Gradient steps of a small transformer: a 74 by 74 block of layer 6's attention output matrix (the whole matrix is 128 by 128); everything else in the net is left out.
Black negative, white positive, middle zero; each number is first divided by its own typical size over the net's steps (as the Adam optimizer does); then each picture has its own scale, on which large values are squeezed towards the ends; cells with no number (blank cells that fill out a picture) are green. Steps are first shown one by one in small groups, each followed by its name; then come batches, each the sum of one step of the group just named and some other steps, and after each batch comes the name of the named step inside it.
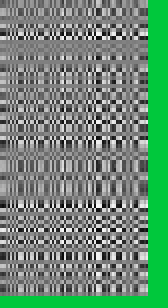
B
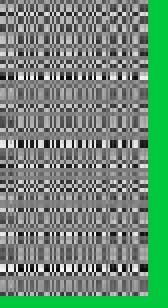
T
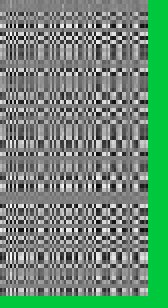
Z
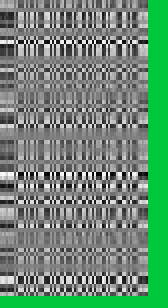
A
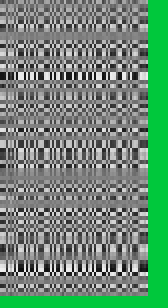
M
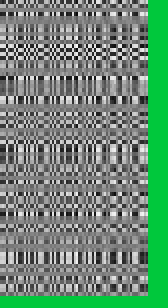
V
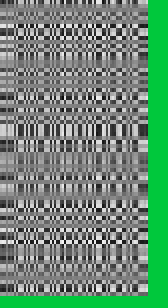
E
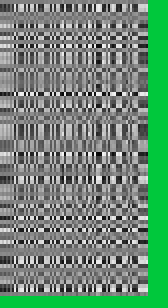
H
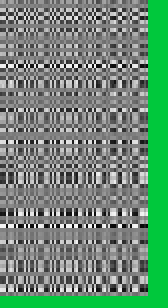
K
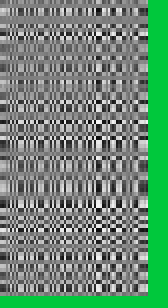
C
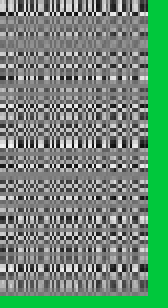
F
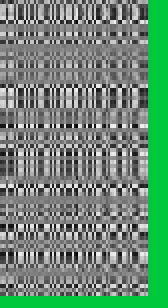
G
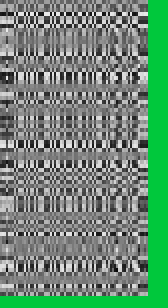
T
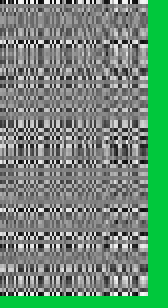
T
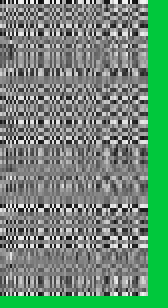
Z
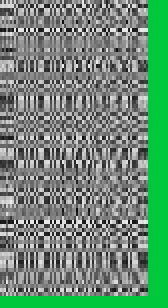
K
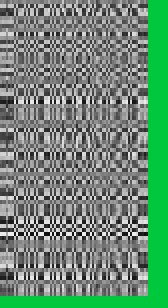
F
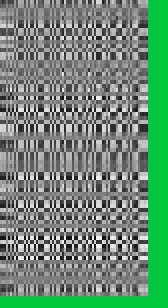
E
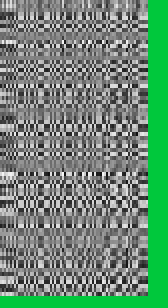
A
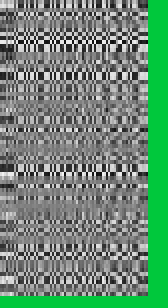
A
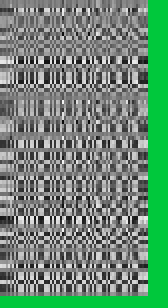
B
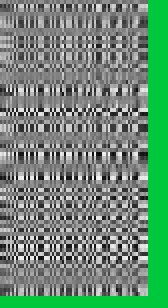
H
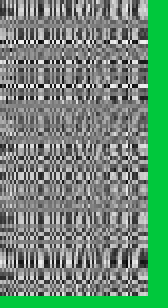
V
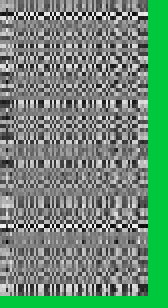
K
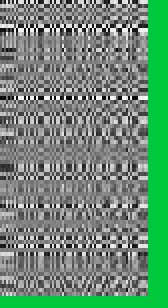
E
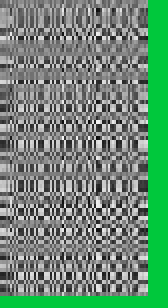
C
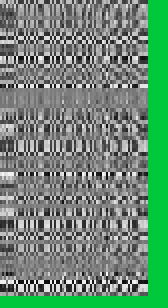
A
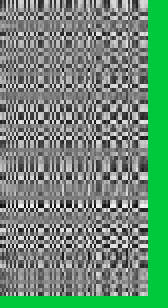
B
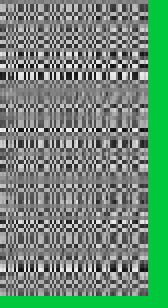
M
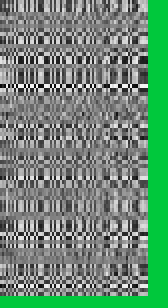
G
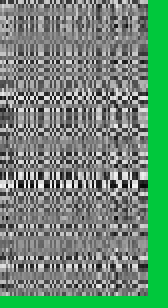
G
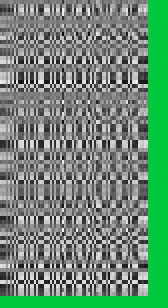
B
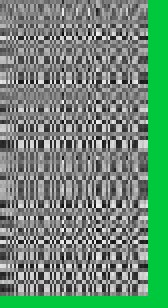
B
